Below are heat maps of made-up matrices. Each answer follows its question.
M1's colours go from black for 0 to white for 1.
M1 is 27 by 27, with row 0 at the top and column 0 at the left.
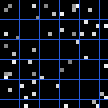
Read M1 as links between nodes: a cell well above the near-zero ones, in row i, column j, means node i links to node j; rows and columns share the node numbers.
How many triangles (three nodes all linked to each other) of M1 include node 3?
0
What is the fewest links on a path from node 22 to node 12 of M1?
4
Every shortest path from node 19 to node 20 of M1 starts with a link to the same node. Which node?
node 1
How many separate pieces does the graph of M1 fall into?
6
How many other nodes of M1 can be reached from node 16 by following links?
3
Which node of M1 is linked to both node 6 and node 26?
node 24
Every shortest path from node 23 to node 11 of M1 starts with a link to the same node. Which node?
node 8
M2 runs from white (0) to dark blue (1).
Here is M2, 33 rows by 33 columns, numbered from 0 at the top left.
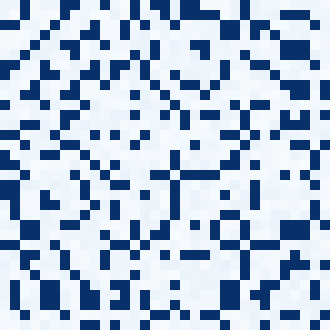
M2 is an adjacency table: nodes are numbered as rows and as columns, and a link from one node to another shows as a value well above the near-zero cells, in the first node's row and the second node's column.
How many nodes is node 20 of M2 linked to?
8
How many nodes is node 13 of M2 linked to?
10
